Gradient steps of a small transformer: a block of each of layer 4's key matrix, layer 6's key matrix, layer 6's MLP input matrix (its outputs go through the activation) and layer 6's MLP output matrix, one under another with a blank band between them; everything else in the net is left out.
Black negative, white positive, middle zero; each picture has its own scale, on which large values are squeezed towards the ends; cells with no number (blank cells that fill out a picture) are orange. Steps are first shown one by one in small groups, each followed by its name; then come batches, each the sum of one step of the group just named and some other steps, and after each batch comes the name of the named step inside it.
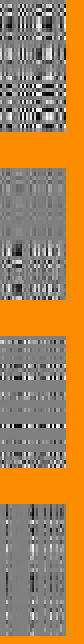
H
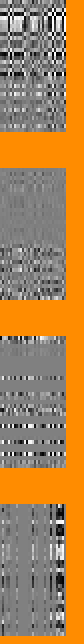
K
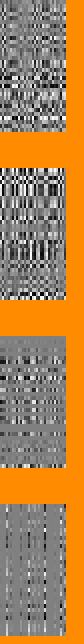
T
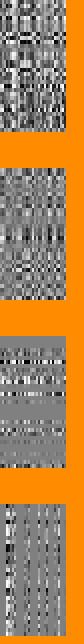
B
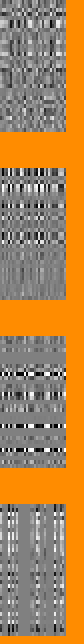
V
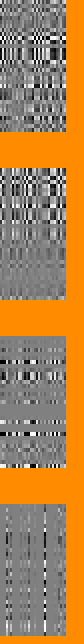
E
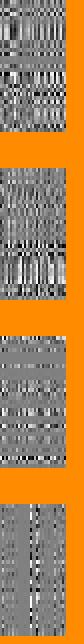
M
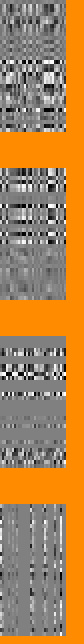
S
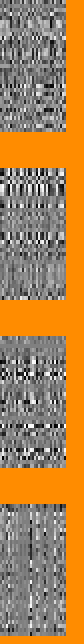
V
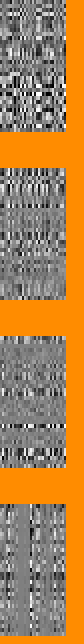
H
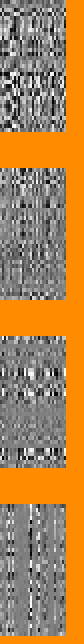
T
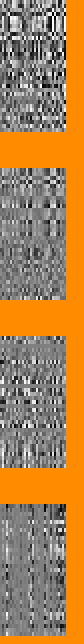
K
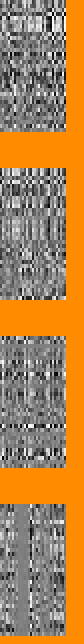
K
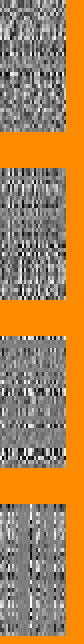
M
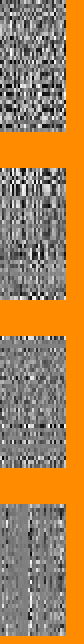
T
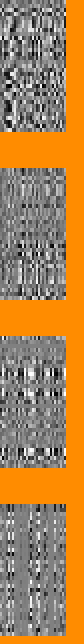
M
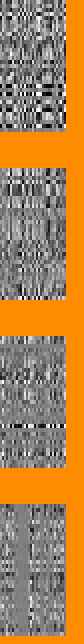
H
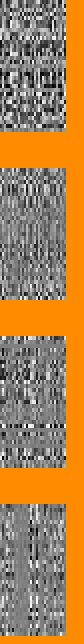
T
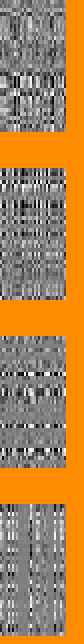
V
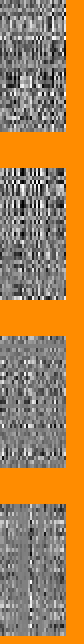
K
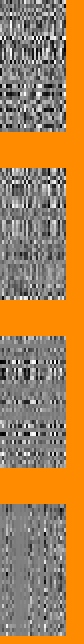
E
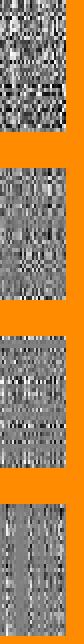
B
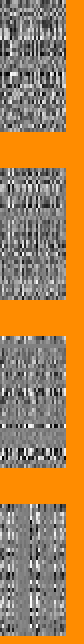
M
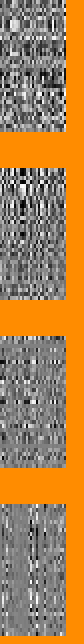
T
